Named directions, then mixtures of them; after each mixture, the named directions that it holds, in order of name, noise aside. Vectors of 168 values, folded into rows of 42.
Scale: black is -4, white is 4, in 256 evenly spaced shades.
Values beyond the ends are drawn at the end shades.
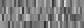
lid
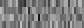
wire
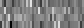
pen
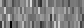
pen.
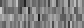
wire.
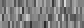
lid.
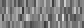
lid.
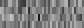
wire.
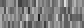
lid, wire.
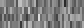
lid, wire.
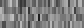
wire.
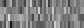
pen, wire.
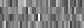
wire.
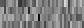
lid, wire.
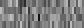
wire.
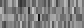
wire.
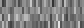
lid, pen.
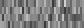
lid.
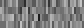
wire.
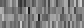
wire.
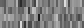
lid, wire.
